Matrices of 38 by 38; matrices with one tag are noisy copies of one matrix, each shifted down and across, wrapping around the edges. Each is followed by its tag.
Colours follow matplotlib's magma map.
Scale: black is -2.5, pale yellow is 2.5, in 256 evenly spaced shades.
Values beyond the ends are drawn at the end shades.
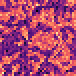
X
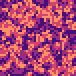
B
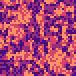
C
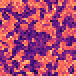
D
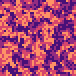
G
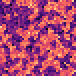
D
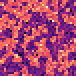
B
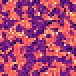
G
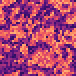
X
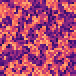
B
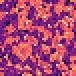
G
